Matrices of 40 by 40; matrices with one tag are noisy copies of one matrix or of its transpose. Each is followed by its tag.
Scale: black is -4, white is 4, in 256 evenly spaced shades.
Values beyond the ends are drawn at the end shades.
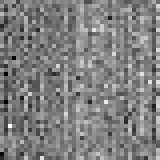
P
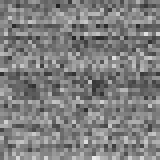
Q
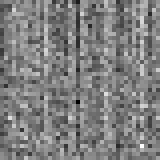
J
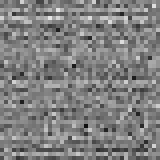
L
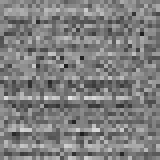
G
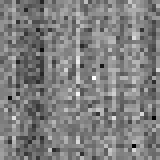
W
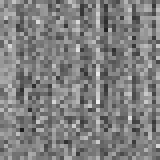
G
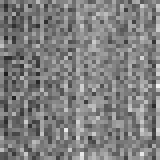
P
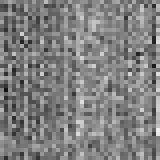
P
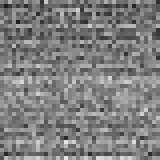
P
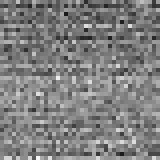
P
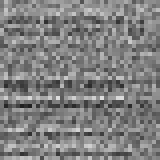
G
